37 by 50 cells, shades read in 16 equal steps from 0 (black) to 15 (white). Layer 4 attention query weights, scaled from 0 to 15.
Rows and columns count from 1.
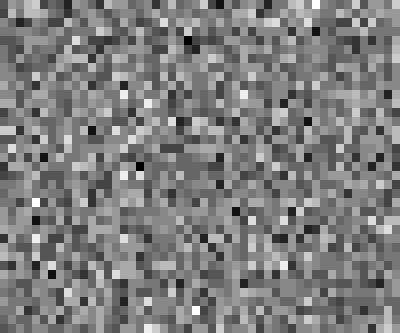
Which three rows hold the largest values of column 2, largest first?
17, 15, 2
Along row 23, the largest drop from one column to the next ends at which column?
6
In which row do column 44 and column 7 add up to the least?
3
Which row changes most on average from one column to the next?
27
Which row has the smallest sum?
5
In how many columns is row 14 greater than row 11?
17
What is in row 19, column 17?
9
